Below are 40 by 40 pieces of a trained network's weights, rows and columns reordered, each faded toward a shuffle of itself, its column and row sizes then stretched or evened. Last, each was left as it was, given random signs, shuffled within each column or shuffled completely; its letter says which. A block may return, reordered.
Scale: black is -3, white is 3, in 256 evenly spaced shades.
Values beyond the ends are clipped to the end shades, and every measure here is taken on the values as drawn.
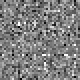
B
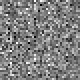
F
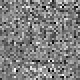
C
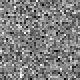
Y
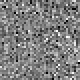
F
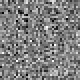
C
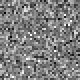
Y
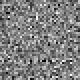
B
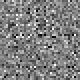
C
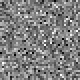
Y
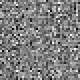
B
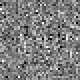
B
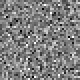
Y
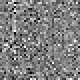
C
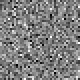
F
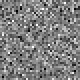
Y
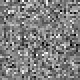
B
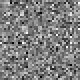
B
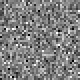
Y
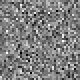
F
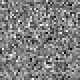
Y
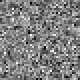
Y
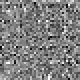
C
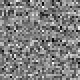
C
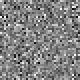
B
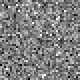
Y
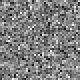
Y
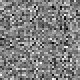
C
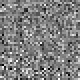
C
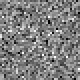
Y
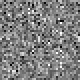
F
